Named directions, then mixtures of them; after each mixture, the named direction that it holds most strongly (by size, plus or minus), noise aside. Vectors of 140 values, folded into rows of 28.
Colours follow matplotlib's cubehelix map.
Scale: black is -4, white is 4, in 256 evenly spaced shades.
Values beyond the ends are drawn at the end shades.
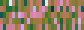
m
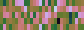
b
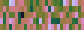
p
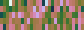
m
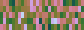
p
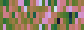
b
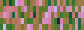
b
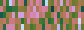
m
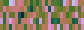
p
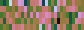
b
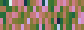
m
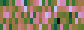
b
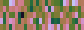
p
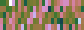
m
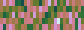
b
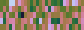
p
